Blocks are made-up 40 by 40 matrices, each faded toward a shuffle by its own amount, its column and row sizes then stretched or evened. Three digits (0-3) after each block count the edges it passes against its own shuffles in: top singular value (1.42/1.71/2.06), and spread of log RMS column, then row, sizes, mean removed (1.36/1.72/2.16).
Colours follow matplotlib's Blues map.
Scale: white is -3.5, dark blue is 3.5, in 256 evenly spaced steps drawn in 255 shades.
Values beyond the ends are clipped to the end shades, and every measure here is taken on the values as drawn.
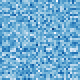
2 0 0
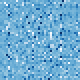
2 2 0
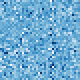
1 1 2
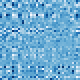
3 2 3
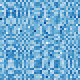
3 0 0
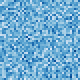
2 0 0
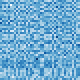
3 0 1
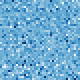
0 0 2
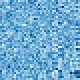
2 1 1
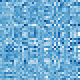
3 3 2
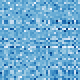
3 0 3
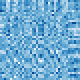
3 1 1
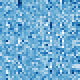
2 3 1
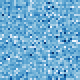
0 1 1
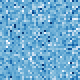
2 2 0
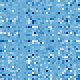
2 3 3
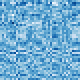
3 1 3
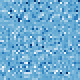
1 0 2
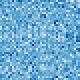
2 0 0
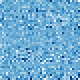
1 0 3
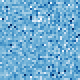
0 1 0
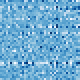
2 1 3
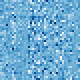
0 3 0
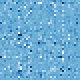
0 2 1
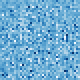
0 1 2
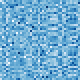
3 0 0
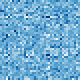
2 1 2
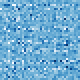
0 2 3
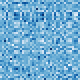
3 0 2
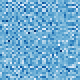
3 1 1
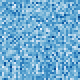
1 1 0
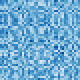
3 1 1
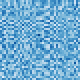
3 2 1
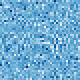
2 0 0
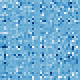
1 3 2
